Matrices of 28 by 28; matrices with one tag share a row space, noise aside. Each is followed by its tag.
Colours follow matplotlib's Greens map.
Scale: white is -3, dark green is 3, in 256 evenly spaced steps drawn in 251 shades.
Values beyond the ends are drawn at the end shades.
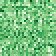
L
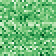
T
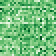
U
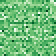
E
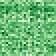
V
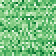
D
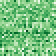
E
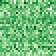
L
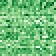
U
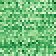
D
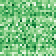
D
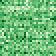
E
